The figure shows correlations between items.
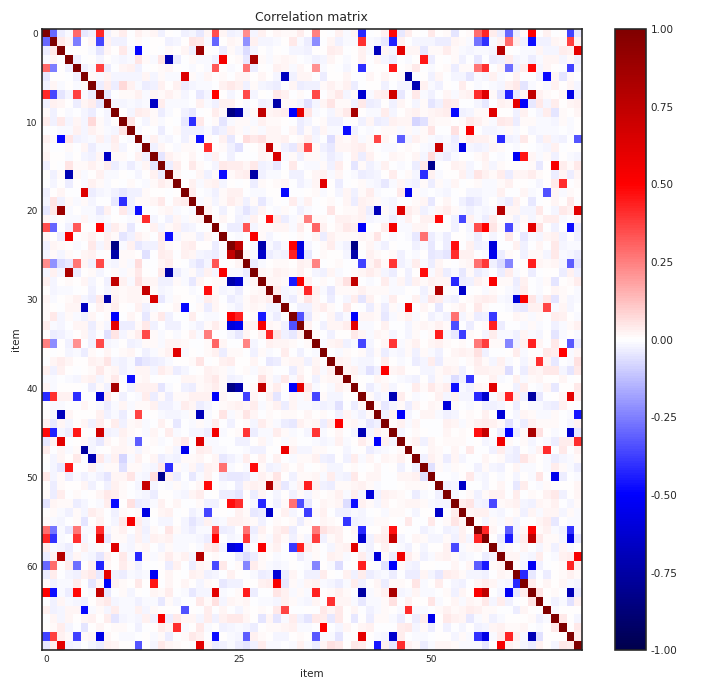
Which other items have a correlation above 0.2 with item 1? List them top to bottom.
41, 60, 68
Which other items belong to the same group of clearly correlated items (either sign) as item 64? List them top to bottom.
37
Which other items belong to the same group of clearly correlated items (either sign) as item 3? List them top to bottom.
16, 23, 27, 49
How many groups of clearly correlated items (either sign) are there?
15
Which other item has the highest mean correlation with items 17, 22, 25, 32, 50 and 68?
24
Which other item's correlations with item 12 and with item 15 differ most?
50
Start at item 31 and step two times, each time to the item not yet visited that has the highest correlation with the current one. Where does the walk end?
65
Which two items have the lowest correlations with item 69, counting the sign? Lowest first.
43, 12
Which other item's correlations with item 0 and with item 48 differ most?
6
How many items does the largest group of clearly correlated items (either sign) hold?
14
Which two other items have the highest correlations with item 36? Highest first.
17, 67
